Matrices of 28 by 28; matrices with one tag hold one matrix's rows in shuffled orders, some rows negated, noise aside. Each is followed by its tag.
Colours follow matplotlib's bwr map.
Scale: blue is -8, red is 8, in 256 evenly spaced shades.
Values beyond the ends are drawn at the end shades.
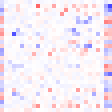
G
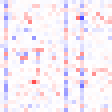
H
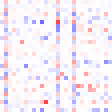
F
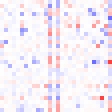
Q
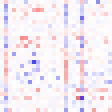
H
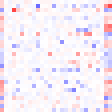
G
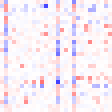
F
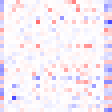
G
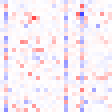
H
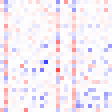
F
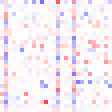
F
